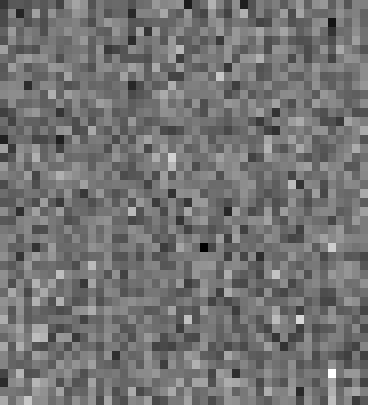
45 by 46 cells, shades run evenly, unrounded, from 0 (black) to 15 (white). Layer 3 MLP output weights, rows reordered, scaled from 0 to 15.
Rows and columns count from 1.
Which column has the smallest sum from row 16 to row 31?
33
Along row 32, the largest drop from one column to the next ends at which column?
24
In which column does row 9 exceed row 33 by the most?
28
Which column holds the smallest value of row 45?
45
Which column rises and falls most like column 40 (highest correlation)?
46
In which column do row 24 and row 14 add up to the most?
17
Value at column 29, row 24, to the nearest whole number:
2
